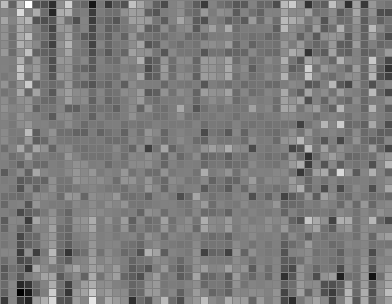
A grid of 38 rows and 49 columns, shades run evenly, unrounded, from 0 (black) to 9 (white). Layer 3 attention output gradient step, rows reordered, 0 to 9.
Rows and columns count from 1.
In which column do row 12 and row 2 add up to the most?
3
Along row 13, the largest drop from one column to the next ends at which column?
39
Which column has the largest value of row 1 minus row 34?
4
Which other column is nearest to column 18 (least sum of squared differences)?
8
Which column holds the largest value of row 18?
38
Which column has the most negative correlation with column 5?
19
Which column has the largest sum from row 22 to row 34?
12
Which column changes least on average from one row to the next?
33
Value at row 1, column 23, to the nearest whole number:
5
